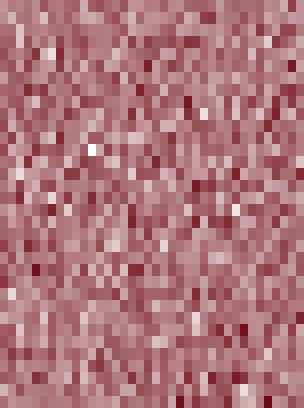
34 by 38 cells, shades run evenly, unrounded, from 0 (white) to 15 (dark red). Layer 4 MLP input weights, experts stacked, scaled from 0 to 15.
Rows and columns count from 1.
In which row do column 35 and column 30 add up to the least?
18
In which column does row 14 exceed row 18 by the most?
30
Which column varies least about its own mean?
10
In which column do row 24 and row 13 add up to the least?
12
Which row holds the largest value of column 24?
9
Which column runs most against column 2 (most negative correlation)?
27
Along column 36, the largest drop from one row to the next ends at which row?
19
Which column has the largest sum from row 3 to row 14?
8
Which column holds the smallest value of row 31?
11
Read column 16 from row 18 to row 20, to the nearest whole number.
6 6 6
